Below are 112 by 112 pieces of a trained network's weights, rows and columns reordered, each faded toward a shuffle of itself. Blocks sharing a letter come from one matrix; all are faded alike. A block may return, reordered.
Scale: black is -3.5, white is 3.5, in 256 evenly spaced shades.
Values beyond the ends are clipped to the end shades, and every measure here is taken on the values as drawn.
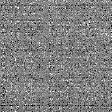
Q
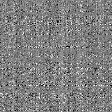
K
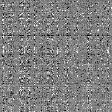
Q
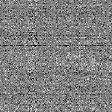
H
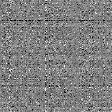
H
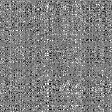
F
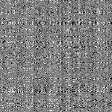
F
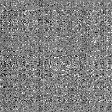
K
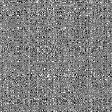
K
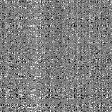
F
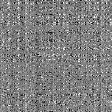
F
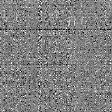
H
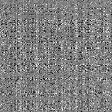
F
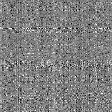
K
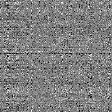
Q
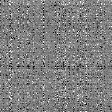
Q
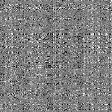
F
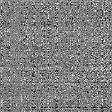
Q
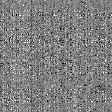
F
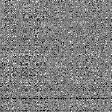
H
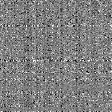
K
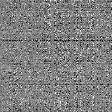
H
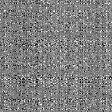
F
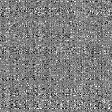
K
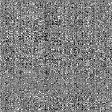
K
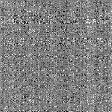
K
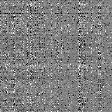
Q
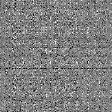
H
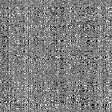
F
